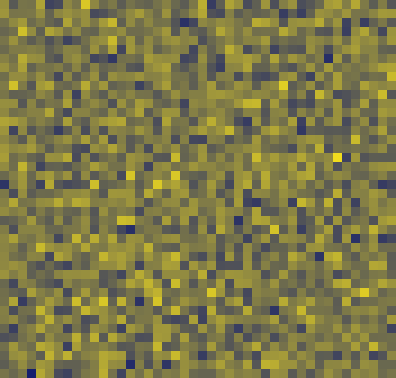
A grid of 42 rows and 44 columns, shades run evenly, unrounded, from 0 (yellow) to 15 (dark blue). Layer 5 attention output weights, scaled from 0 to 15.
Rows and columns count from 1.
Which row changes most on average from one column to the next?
34
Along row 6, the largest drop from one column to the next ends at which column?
15
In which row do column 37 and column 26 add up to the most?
21
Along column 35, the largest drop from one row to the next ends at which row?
10
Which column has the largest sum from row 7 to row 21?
39
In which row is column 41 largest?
3
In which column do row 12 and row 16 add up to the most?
13
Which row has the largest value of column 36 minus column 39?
32
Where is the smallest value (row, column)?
18, 38
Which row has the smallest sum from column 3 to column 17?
28
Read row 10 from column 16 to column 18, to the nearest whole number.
12 10 7
